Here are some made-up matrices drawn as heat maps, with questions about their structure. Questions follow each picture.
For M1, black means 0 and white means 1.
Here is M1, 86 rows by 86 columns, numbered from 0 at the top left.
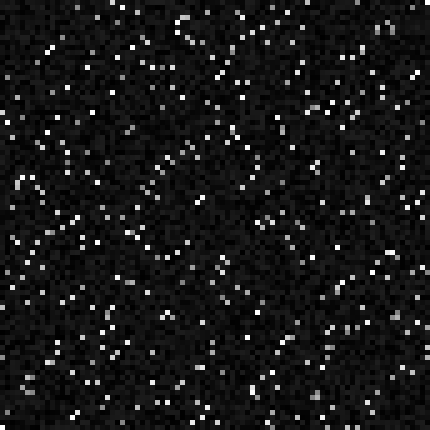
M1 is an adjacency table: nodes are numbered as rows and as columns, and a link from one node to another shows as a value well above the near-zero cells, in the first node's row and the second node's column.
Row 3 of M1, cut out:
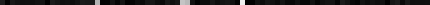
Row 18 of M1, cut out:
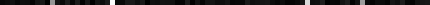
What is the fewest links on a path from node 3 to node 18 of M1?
6
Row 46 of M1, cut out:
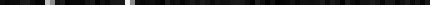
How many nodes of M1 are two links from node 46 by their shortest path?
4
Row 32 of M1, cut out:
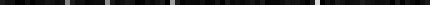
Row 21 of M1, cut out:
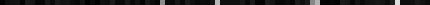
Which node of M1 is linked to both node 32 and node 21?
node 63
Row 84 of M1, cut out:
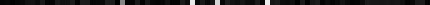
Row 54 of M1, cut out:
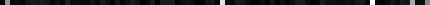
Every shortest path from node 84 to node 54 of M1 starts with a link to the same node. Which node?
node 24
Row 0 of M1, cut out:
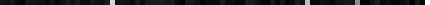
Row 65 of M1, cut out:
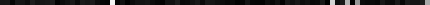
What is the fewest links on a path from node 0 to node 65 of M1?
2
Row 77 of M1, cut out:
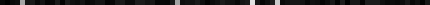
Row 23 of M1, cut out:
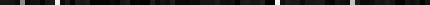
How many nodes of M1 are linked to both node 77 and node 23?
2
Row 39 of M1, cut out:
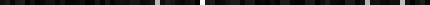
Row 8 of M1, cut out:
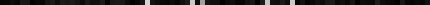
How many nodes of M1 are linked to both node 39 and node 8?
1
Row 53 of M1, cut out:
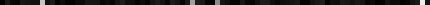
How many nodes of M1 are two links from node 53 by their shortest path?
6
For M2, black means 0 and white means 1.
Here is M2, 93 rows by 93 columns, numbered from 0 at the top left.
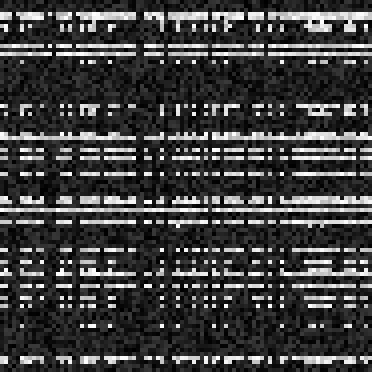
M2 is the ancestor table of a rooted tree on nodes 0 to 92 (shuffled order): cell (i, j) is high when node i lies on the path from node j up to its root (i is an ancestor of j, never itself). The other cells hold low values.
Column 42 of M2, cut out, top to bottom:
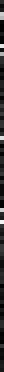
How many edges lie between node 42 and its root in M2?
7
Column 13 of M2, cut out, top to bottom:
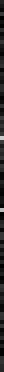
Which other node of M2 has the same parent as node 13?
66
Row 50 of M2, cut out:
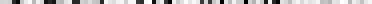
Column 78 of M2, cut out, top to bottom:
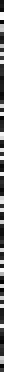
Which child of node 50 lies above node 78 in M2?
89
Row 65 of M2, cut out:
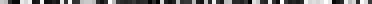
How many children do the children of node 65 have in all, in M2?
4
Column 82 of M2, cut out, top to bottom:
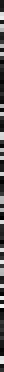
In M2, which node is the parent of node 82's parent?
7
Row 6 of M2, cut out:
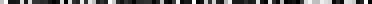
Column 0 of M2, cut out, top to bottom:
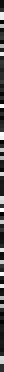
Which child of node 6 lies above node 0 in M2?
76
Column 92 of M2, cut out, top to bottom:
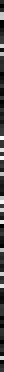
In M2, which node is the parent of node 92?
49
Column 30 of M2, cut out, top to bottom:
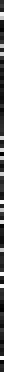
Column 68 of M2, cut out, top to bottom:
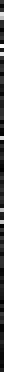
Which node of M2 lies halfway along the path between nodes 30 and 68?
71
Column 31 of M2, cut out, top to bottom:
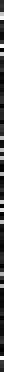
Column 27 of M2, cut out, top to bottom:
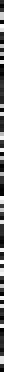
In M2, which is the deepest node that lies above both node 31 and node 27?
37
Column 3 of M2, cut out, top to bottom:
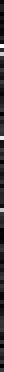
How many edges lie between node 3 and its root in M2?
4
